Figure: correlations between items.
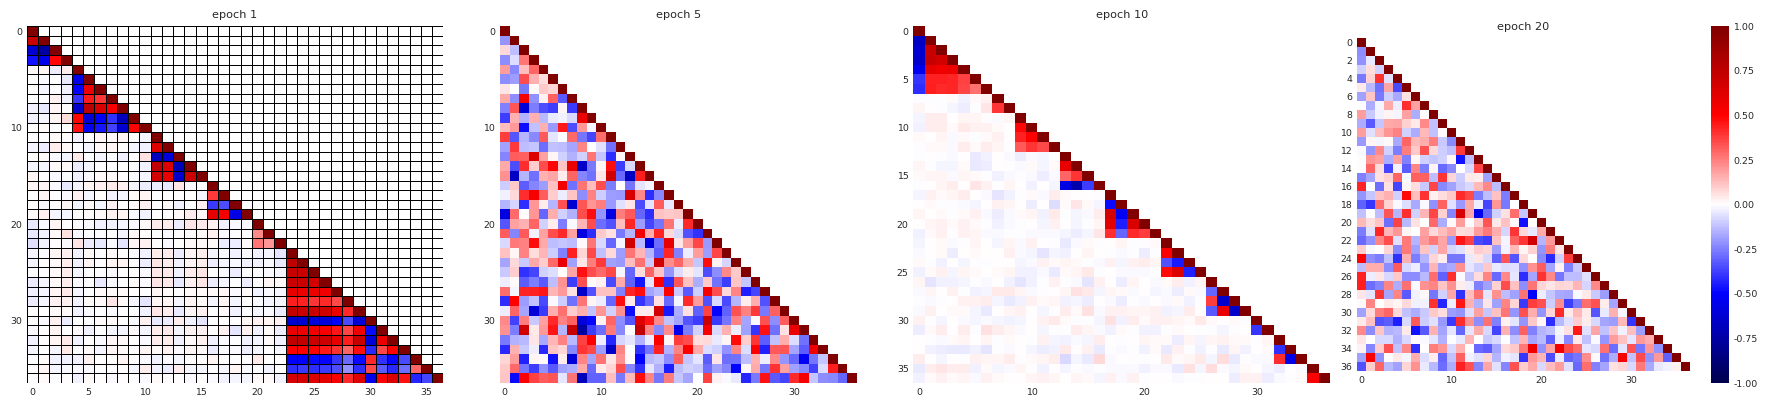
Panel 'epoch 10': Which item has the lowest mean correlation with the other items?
0
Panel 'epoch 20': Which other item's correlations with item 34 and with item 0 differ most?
22
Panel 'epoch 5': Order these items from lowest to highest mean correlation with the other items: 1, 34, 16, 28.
34, 28, 1, 16
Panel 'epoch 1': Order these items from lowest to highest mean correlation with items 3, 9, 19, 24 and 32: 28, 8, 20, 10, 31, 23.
8, 20, 10, 28, 31, 23
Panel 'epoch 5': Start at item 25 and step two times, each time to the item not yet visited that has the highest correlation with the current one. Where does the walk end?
9
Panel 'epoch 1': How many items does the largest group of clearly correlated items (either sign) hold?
14
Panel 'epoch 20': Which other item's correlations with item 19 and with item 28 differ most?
11
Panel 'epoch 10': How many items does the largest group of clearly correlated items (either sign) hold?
7
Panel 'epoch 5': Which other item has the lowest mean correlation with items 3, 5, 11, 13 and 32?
35
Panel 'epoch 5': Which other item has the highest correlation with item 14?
31
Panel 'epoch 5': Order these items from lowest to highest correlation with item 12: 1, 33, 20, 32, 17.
17, 32, 20, 33, 1
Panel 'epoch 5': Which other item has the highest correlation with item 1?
28
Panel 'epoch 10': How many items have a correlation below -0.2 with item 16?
3
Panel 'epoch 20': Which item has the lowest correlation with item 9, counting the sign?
29
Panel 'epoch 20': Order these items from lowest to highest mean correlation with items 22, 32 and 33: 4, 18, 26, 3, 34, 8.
4, 26, 3, 8, 34, 18
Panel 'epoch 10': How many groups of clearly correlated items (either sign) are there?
10
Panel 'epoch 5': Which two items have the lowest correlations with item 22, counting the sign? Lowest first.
15, 29
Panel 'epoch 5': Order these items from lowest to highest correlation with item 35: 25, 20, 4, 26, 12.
4, 20, 25, 26, 12
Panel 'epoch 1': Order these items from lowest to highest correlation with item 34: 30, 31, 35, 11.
31, 11, 35, 30
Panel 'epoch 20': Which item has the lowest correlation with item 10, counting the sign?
31
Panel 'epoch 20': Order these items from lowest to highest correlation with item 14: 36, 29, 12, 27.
27, 12, 29, 36
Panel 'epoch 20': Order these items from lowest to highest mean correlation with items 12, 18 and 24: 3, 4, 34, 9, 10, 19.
4, 10, 3, 19, 9, 34
